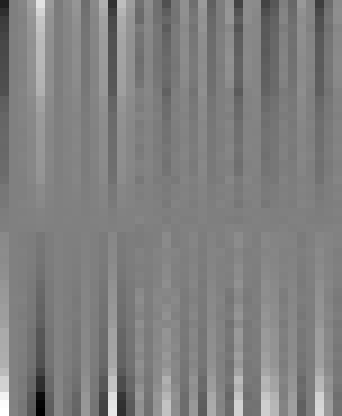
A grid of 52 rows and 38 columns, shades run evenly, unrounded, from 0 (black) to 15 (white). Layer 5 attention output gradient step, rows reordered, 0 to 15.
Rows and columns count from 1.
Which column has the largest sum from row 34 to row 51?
1
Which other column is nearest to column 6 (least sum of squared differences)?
23
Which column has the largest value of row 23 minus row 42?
5
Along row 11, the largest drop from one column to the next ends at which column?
13
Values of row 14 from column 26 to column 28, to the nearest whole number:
8 6 8
